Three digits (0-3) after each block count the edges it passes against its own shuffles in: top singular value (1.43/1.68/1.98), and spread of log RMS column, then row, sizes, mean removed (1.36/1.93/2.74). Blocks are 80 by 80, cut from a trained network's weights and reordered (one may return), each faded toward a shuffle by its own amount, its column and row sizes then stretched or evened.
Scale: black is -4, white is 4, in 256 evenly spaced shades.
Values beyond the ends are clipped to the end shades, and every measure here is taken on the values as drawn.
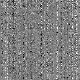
2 3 1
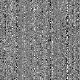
1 3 0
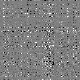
0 3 3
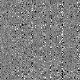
1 3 1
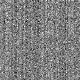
2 1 1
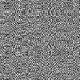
3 2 2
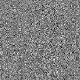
1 2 1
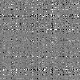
1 2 3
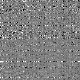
1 1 3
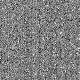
0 0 0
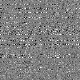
0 1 3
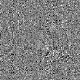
2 2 2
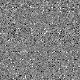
0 1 2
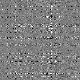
1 2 3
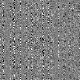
2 3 1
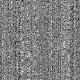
2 2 1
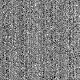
2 2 0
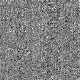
0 1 0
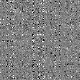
0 3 2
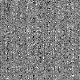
1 2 2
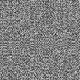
3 0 0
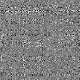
3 2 3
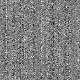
1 2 0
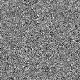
1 1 0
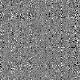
1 3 2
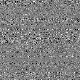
1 0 3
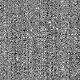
1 1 2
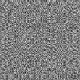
3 2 0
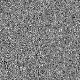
1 1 0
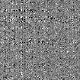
1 2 2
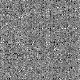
0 1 2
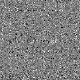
1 2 2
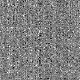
1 1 2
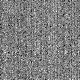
2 0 1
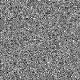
0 0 1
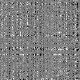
3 3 3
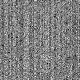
3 0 1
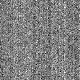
2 1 0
